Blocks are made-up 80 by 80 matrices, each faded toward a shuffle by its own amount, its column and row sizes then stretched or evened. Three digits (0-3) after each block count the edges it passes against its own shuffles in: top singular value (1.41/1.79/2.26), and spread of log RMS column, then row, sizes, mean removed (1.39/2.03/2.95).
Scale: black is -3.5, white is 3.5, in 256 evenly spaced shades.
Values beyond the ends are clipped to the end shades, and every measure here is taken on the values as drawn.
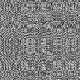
3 0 0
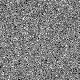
0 0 0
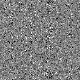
0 2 0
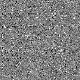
1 1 1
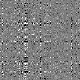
3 3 2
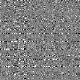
2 2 3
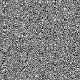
2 2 0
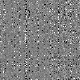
1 3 1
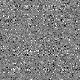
2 1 2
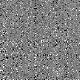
2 2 1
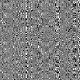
3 3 0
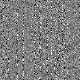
0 3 0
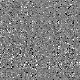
0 2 2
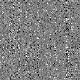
2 2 0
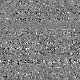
0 0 3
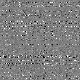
1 1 3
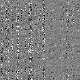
0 3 2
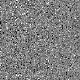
1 2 0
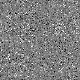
0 1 1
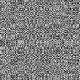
3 1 1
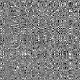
3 2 2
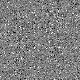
1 1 0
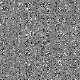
0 2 2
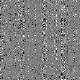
2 3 1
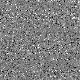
0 0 2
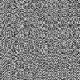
3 2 0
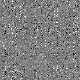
1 2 1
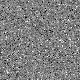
0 0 0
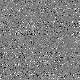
0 0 2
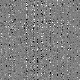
0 3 1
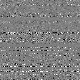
2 0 3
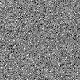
2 0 0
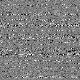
0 0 3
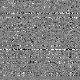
2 1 3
